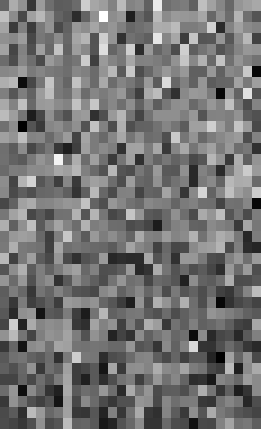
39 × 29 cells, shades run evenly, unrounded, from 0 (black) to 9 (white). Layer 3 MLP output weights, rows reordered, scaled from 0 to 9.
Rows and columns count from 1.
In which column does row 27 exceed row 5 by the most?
16
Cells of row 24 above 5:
9
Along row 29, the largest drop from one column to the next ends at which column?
5
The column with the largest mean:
8
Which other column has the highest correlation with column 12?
1
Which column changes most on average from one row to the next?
29
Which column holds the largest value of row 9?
28
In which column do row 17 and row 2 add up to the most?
12
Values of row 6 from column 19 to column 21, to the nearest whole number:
4 5 7
